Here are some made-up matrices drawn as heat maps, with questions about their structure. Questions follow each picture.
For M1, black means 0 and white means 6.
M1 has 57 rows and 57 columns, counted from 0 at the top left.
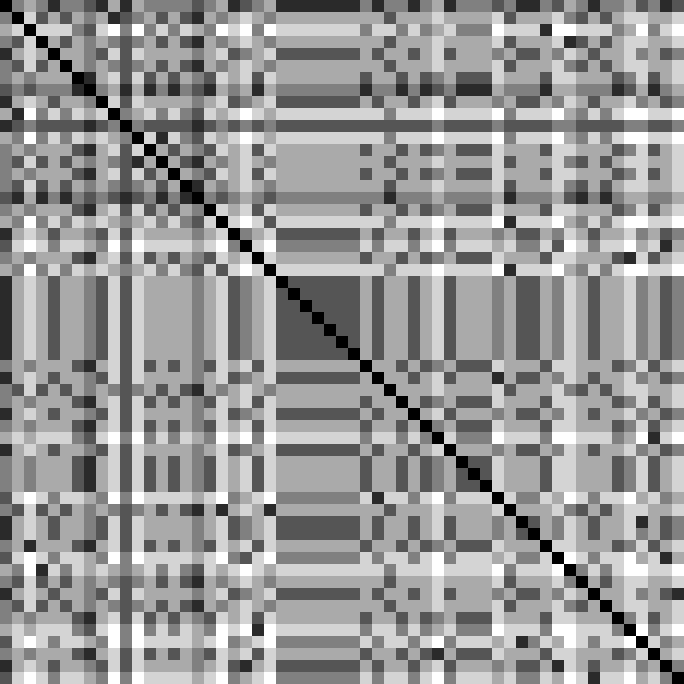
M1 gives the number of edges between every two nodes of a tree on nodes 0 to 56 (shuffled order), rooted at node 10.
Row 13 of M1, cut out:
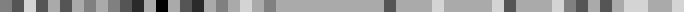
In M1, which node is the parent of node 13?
16
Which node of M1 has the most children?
0
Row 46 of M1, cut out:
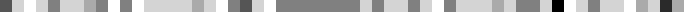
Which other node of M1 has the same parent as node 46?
20
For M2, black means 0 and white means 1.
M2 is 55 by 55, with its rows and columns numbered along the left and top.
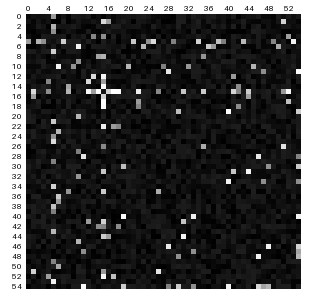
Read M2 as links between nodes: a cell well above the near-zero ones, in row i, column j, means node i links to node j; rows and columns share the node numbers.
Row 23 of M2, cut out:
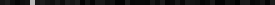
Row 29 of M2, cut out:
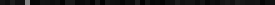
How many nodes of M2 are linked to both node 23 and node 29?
0
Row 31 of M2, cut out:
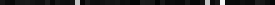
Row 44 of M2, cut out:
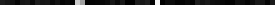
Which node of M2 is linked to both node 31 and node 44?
node 15
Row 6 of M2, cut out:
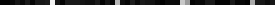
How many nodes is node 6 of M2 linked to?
5
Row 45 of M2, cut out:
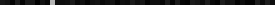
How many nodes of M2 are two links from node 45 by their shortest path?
5
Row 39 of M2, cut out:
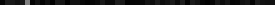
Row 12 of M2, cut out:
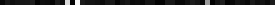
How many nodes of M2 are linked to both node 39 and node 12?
0
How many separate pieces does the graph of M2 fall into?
4
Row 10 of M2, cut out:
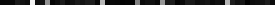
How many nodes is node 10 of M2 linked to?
6
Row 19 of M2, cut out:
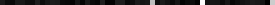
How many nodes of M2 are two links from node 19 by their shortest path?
6
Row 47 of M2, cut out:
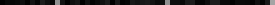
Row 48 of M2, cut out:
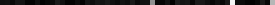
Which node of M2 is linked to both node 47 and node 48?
node 54
